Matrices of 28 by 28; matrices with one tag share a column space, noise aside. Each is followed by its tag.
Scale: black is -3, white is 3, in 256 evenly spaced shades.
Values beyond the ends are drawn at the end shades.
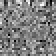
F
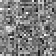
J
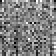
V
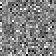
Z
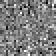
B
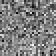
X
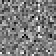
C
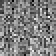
J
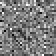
Z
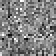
J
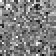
B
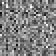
X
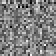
B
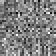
X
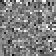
F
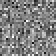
Z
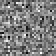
C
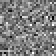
C
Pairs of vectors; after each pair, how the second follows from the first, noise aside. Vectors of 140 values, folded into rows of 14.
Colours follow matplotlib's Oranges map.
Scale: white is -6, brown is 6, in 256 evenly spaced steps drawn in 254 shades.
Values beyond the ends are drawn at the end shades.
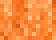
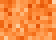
negated.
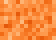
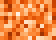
negated, scaled up.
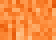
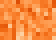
copied.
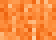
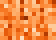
reversed, negated, scaled up.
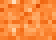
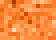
sign-scrambled.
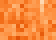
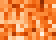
negated, scaled up.
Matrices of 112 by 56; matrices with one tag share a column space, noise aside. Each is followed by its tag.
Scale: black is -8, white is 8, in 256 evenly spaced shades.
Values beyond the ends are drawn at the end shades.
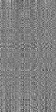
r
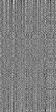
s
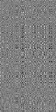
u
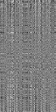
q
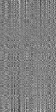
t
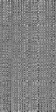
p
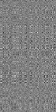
u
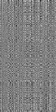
p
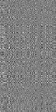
u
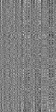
s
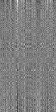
r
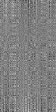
t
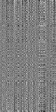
p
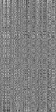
s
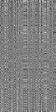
q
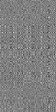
u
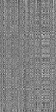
s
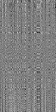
q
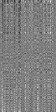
q
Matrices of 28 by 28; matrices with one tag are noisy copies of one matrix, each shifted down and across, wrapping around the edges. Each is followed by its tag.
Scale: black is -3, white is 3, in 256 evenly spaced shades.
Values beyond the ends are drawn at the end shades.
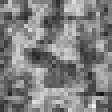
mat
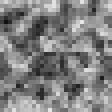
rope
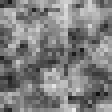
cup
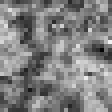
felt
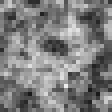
felt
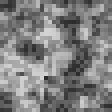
felt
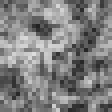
felt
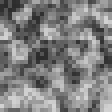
rope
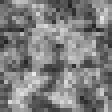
mat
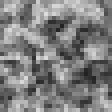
rope
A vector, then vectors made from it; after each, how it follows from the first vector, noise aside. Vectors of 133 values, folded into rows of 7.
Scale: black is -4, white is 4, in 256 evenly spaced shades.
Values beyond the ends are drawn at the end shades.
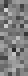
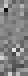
negated, partly zeroed.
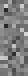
negated, partly zeroed.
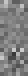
negated, partly zeroed.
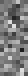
reversed, negated.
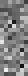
reversed, negated.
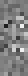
negated, partly zeroed.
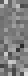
wrapped around, negated, partly zeroed.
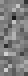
wrapped around, partly zeroed.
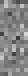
negated, partly zeroed.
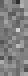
wrapped around, shrunk.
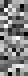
scaled up.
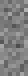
wrapped around, shrunk.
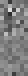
wrapped around, negated, partly zeroed.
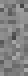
wrapped around, shrunk.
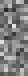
reversed, negated.
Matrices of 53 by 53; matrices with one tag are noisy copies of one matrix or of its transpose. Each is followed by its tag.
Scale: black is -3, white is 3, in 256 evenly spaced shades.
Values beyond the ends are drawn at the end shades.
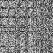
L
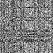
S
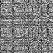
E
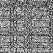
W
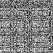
W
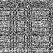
W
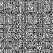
E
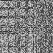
L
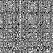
E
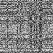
S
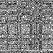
S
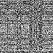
S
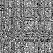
S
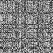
E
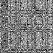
W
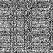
W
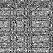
W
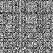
E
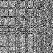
L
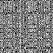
E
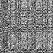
W
